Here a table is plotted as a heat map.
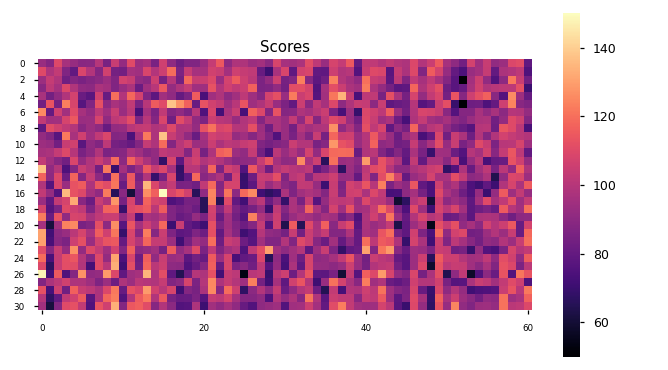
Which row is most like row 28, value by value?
15
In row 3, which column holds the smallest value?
60
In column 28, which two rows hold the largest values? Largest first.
23, 12
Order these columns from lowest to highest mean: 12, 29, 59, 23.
12, 29, 59, 23
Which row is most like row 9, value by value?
10
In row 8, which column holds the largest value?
36
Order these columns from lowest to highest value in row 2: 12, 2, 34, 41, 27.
34, 27, 12, 2, 41
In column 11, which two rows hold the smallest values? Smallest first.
16, 9
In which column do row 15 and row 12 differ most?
13
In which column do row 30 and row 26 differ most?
37
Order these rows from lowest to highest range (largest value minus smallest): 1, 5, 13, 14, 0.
0, 1, 14, 13, 5
